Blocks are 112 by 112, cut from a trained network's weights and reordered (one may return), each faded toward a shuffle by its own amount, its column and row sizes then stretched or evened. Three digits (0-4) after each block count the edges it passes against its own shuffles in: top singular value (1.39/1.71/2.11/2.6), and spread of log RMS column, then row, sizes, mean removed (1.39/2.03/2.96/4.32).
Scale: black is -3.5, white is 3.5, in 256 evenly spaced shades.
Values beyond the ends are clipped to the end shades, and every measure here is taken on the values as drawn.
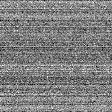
4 1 2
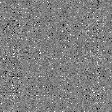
0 2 2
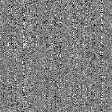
1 3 1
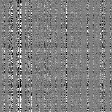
4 4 0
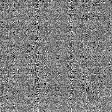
1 3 0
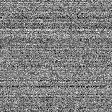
3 0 2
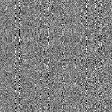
3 3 0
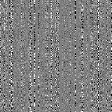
4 4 1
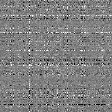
3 3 3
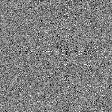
1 1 1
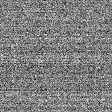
2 1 1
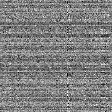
4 2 0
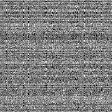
4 3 0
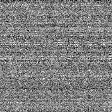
3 1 2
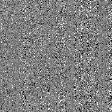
0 3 1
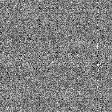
0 2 1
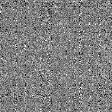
0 3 2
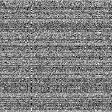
4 2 0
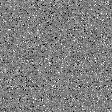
0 0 2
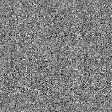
1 0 2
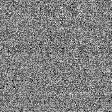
0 1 1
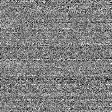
2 1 2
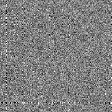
3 2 1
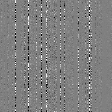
3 4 0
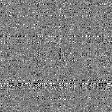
3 2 3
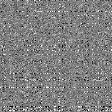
1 2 3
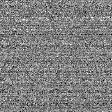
2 1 2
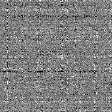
2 3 2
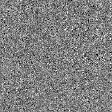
0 2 1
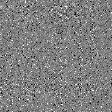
2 2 1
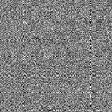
4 1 2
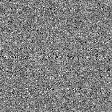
0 0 2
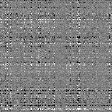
4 3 3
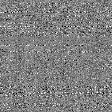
0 0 3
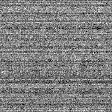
4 1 2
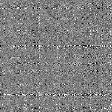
2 2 3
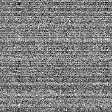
4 2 0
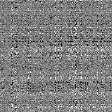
3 3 2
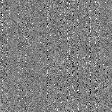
0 3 0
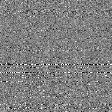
2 1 3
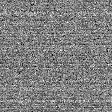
2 1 1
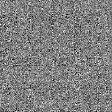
0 3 1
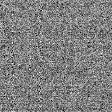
0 2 0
